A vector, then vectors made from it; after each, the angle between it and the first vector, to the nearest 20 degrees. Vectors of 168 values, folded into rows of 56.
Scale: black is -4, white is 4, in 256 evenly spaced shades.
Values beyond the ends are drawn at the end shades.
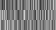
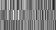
120 degrees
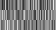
20 degrees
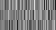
120 degrees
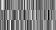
120 degrees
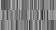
80 degrees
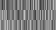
20 degrees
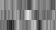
100 degrees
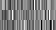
120 degrees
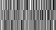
120 degrees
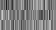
80 degrees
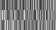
20 degrees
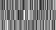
40 degrees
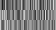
20 degrees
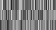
100 degrees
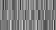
100 degrees
